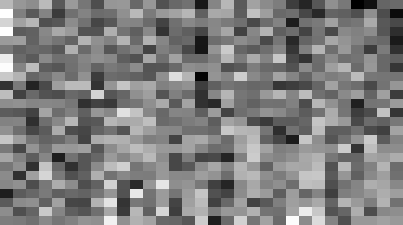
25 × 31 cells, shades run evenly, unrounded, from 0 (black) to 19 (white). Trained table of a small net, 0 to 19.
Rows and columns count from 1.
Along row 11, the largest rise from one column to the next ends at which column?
8
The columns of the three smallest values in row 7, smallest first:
24, 23, 11
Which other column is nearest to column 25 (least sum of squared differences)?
19
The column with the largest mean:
1
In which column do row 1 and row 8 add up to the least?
28
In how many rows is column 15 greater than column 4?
14
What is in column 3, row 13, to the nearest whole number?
5
